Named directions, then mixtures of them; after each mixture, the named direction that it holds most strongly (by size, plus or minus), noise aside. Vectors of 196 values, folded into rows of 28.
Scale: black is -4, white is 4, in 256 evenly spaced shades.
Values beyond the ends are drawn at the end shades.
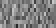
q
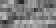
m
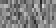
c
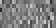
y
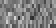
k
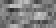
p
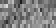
m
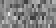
k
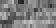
m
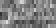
m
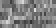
m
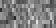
y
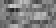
p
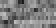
m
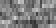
m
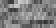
p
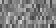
k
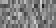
c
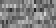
p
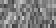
k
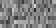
q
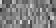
y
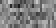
p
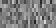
c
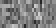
c
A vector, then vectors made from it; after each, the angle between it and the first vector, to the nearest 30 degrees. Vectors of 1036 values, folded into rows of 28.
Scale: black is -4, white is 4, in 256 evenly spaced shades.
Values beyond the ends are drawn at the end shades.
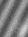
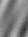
120 degrees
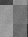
90 degrees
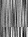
90 degrees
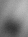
90 degrees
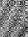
120 degrees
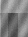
60 degrees
